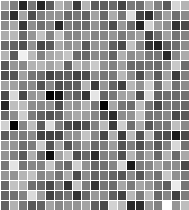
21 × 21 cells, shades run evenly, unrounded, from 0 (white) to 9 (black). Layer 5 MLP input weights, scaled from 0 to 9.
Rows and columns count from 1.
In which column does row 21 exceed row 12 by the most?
16
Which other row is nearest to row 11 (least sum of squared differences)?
12
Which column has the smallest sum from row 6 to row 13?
3
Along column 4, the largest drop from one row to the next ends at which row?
20
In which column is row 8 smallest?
14
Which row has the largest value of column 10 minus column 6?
13
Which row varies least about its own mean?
4
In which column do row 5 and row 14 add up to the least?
15
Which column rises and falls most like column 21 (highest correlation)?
7
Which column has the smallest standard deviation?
18
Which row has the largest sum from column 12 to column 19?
5
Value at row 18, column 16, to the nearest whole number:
6
